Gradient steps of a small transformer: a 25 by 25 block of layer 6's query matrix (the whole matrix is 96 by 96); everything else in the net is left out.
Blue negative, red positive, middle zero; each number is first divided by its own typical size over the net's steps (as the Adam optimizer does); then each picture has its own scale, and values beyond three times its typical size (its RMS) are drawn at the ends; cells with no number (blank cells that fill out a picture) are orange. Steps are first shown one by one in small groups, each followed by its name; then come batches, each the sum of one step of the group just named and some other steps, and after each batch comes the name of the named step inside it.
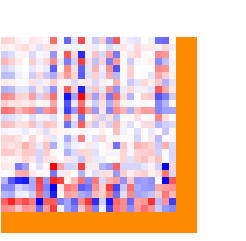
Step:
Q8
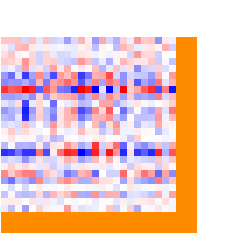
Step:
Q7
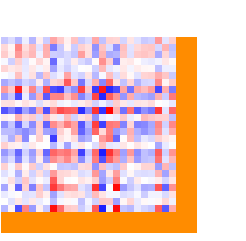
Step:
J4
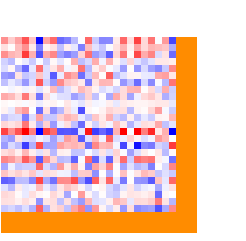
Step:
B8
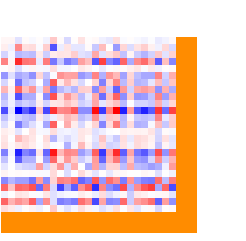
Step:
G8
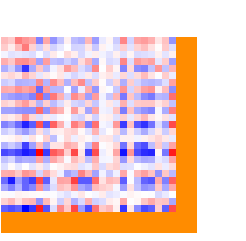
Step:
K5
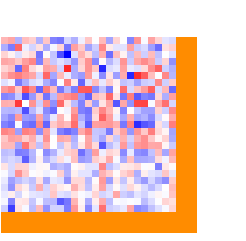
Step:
Q7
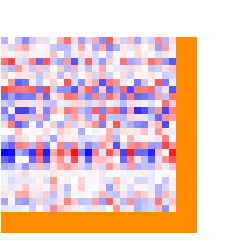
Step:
J4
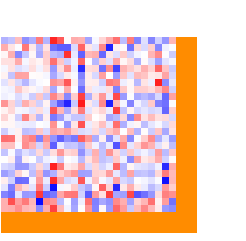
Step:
Q8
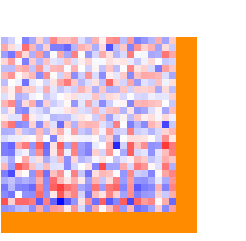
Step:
J4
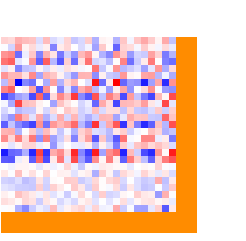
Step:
K5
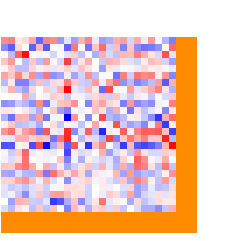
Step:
B8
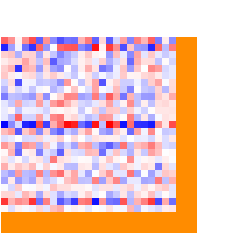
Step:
G8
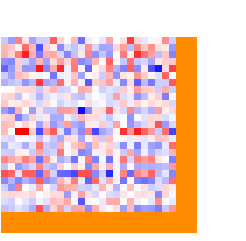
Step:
B8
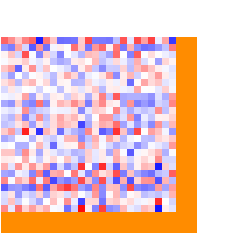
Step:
B8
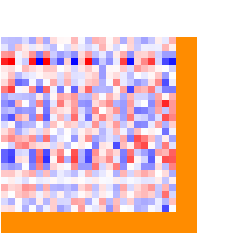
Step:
G8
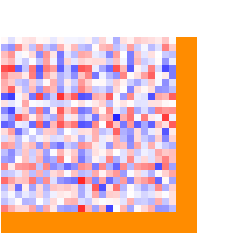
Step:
J4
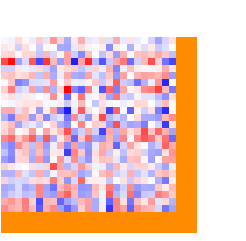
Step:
Q8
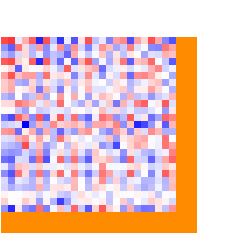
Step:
K5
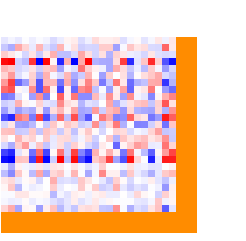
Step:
J4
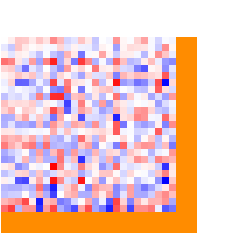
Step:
Q8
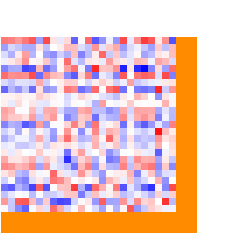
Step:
K5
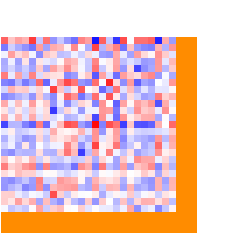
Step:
Q7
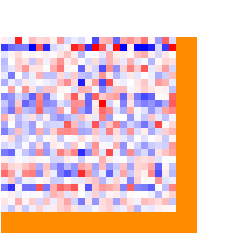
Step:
Q7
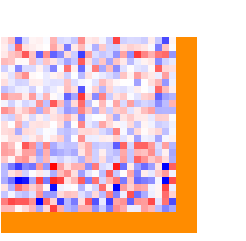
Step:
Q8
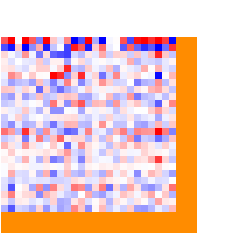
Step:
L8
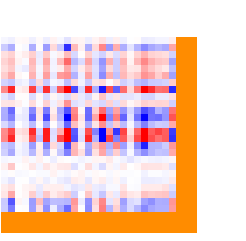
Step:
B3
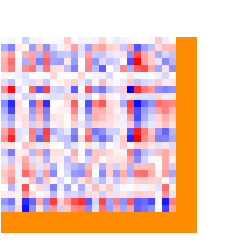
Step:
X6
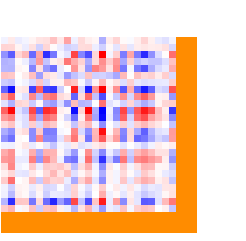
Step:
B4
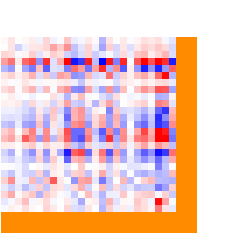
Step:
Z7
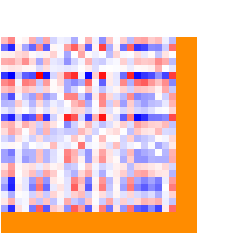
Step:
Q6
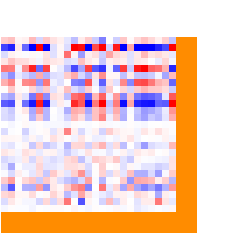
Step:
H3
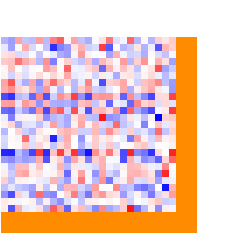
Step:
Q6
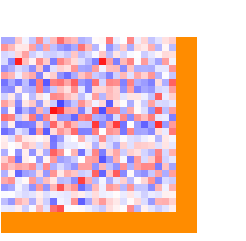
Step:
B4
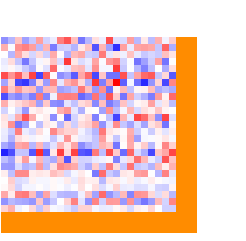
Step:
B4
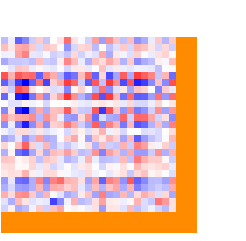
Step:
B4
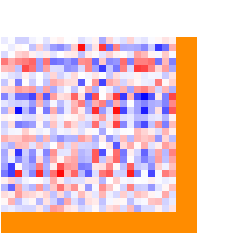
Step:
H3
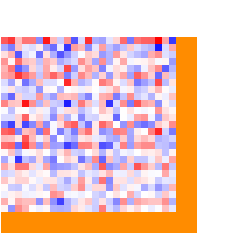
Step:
L8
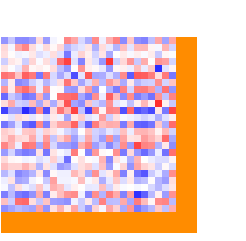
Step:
Z7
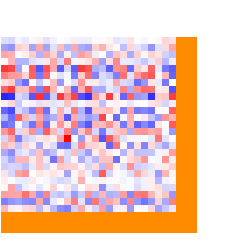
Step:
B3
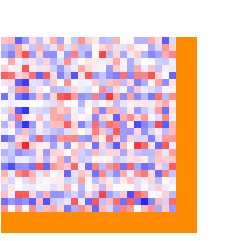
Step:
B4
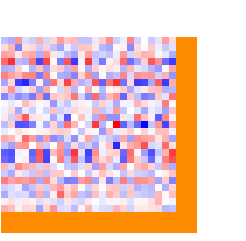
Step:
Z7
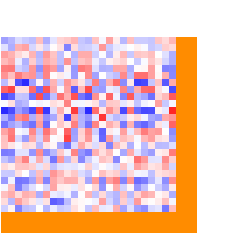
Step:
B3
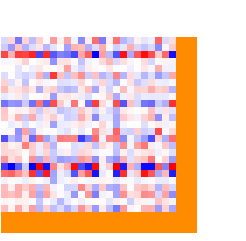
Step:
L8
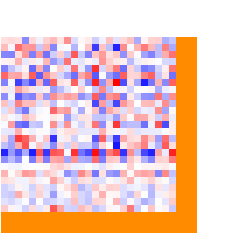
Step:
B4
